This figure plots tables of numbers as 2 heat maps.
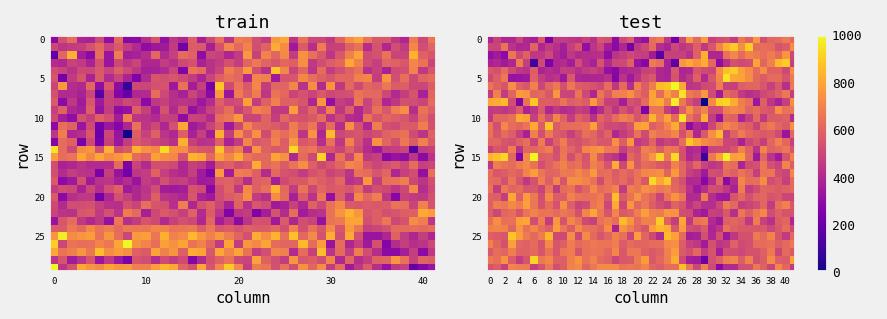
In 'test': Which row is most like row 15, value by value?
8
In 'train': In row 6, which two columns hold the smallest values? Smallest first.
8, 17
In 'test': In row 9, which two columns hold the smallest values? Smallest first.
21, 14
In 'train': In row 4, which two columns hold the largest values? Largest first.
24, 21
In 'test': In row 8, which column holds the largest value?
25
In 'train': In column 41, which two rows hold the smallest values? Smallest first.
29, 25
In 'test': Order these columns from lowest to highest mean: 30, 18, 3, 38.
30, 18, 38, 3
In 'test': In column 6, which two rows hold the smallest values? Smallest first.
3, 0
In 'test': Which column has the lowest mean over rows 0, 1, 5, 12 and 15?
17
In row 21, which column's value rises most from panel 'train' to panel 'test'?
19
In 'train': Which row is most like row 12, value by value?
6
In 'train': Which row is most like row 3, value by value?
16
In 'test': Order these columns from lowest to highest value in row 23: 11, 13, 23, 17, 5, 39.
13, 39, 17, 11, 5, 23
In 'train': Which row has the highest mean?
25
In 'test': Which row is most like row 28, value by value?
11
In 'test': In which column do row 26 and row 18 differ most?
22
